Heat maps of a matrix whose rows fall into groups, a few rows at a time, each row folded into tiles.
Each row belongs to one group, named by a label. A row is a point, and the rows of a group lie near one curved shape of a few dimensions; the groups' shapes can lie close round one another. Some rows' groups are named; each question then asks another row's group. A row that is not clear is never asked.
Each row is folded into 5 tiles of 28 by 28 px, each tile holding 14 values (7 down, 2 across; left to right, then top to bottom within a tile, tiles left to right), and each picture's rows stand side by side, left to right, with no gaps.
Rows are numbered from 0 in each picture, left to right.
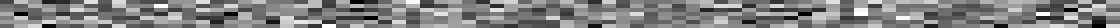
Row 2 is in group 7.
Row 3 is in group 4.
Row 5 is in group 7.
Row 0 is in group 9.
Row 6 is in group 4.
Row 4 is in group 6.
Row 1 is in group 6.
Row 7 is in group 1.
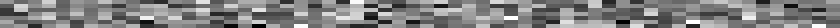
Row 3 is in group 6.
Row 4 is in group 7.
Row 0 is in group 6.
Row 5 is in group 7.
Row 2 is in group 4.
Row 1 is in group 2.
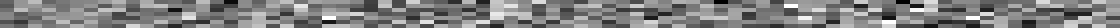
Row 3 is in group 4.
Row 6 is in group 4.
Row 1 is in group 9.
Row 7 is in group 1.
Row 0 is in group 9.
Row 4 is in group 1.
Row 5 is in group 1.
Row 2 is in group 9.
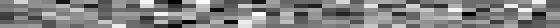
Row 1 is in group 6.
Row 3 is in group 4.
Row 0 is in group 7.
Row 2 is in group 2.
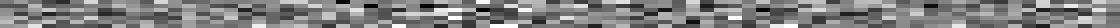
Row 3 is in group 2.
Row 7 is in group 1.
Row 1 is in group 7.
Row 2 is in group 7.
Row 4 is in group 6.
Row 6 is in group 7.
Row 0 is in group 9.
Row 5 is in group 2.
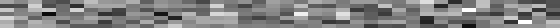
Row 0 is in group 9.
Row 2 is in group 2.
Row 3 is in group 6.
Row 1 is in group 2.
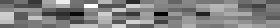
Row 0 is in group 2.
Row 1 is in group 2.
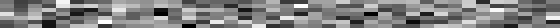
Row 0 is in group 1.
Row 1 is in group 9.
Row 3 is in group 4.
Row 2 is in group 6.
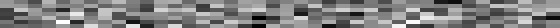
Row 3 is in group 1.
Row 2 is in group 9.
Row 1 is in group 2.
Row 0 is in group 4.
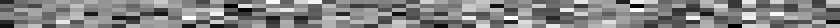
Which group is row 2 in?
7
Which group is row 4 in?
4
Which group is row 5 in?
6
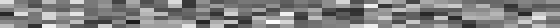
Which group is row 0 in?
6
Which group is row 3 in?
7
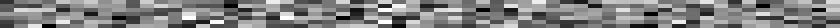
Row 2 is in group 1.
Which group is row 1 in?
9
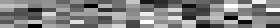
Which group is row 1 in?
4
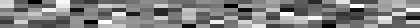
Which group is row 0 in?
6
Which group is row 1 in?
9
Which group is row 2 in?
1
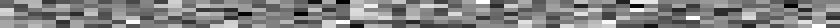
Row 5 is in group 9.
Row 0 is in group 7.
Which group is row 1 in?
1
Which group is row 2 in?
4
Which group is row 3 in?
6
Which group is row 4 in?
4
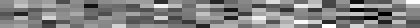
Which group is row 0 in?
7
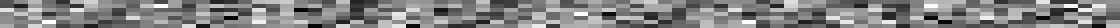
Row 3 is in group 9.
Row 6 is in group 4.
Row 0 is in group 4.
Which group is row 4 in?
4
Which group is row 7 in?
1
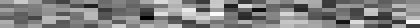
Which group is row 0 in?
7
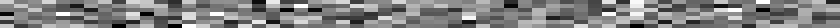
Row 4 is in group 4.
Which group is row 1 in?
6
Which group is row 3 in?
9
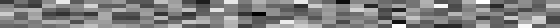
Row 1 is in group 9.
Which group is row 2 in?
7
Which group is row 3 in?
6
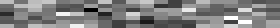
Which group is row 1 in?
6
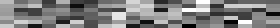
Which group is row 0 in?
9
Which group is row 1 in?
6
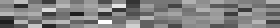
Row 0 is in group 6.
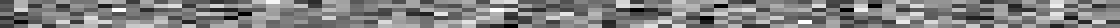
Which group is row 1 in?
7
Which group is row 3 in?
4
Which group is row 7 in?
4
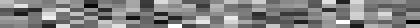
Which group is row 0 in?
9
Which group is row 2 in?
4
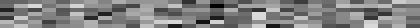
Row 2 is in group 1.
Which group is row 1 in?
9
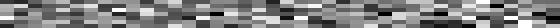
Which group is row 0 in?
2
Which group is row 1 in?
7
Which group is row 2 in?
7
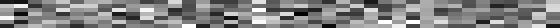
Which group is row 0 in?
2
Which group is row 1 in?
7
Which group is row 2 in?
9
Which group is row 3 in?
9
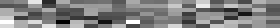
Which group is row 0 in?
7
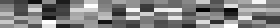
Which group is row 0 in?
4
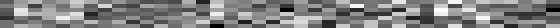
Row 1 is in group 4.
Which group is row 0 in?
4
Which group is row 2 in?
1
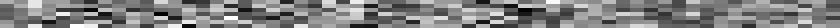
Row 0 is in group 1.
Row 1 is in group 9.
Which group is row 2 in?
4
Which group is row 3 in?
9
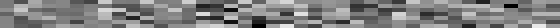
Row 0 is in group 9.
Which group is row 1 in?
1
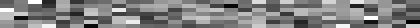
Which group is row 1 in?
7
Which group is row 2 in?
6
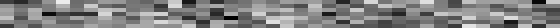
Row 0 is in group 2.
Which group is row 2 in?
9
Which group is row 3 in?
6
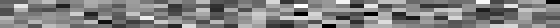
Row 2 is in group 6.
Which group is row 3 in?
2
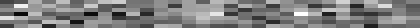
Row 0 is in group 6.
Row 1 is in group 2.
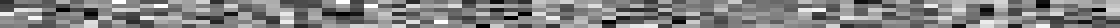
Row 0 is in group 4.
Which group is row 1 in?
6
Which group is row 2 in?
2
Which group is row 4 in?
1
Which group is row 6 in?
1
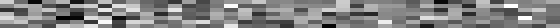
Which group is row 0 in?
1
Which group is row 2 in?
6
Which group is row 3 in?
1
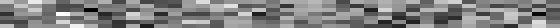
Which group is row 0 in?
1
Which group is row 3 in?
7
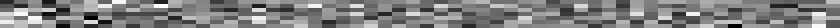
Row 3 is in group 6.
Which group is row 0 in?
4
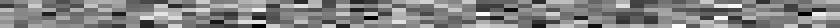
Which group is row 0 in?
9
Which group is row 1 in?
2
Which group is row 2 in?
7
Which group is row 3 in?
1
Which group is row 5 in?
7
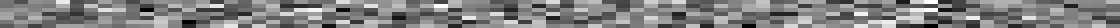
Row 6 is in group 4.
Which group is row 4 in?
9
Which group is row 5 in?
6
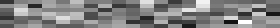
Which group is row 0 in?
4
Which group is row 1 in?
6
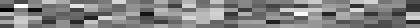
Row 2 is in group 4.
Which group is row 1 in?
4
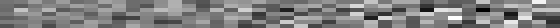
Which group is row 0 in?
2
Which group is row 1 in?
9
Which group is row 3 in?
4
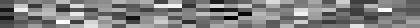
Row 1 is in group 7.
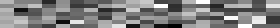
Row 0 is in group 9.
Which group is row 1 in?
6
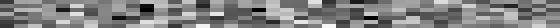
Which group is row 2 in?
7
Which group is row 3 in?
7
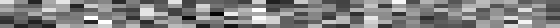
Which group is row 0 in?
6
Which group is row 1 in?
7
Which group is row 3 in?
6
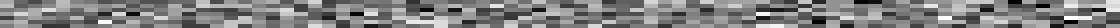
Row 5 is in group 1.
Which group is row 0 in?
6
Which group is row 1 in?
1
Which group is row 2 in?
7
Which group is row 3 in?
1
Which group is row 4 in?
9
